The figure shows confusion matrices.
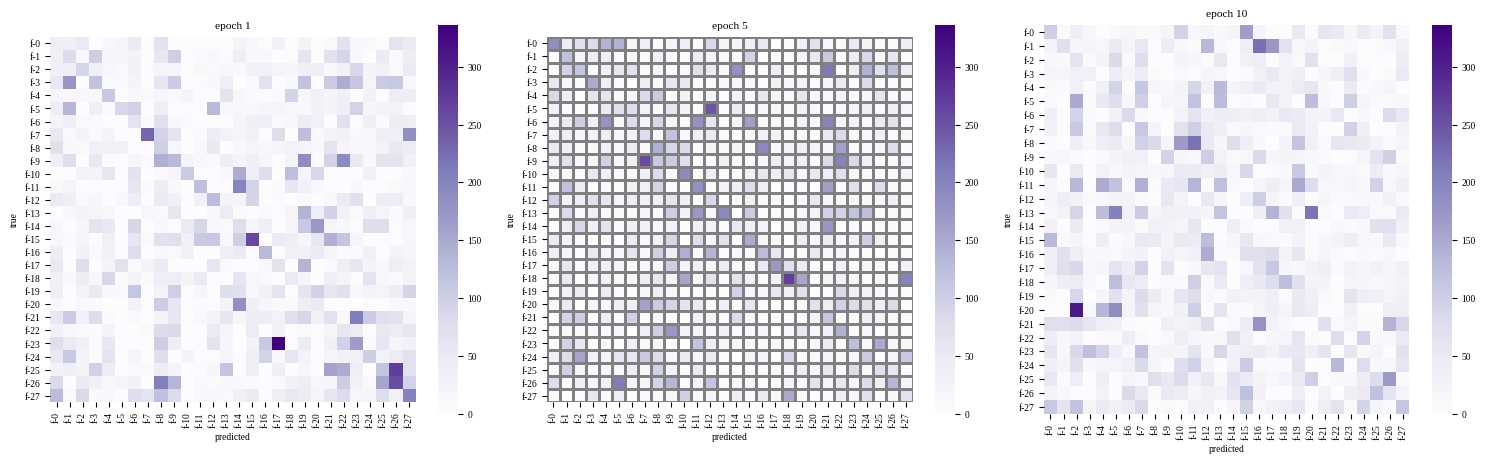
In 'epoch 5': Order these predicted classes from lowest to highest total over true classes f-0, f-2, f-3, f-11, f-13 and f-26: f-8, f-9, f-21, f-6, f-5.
f-6, f-8, f-9, f-5, f-21
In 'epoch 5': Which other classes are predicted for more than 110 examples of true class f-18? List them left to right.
f-10, f-19, f-27
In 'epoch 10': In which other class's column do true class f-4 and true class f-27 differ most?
f-13
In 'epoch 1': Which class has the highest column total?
f-8
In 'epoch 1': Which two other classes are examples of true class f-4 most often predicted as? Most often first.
f-18, f-13
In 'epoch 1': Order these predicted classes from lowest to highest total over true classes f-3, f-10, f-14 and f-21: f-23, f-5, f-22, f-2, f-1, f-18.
f-5, f-2, f-22, f-18, f-1, f-23
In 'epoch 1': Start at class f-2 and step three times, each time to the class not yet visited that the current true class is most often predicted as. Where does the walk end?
f-19
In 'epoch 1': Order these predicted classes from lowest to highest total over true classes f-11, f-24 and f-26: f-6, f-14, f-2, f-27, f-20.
f-20, f-2, f-6, f-27, f-14
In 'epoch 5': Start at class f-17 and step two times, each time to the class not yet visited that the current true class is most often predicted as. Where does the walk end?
f-7
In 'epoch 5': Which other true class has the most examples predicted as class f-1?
f-11
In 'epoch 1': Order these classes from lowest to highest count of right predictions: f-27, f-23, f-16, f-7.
f-16, f-23, f-27, f-7
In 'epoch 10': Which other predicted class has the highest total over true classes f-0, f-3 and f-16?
f-15
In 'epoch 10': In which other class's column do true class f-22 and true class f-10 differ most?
f-24
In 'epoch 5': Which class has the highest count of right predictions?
f-18
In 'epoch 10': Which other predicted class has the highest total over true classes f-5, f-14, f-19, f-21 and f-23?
f-2
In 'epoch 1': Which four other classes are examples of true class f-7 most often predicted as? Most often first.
f-27, f-19, f-8, f-17
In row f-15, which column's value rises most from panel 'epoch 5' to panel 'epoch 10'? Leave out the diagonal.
f-12
